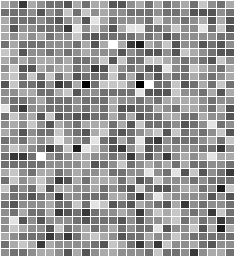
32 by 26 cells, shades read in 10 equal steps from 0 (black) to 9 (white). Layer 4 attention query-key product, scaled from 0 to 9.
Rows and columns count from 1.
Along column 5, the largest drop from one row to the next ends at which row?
21
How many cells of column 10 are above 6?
2
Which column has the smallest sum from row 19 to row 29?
25
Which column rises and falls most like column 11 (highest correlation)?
16
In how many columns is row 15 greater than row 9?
10
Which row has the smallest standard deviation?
13
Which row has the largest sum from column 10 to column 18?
4
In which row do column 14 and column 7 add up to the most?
18
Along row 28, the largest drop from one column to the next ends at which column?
3
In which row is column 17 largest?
11
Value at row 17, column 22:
5
